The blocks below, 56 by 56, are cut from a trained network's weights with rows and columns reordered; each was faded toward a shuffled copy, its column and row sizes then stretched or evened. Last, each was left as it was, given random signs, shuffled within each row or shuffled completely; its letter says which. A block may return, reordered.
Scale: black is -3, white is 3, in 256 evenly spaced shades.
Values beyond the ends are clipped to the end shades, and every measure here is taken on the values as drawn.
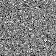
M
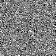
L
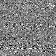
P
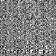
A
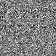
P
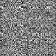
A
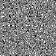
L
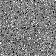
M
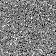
M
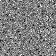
M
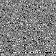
P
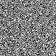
M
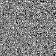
L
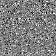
P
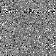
L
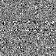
L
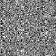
A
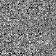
L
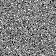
M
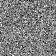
M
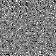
L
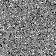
M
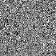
L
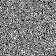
M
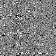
L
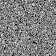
M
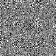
A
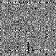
A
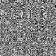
A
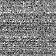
A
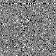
A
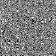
L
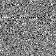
P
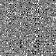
L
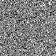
P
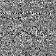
L
